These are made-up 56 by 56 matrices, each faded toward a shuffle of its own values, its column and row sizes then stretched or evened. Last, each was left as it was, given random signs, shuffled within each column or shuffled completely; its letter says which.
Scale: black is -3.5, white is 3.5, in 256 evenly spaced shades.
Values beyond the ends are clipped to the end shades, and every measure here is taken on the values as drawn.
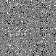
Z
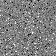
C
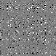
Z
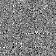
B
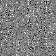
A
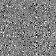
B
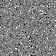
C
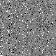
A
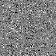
B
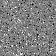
C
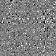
Z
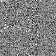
A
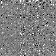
B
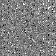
A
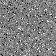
C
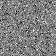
C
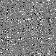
B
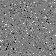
C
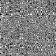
Z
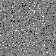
B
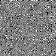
B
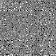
B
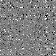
B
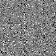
B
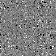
B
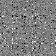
B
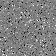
C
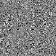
B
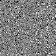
A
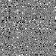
Z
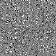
B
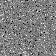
C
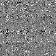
B
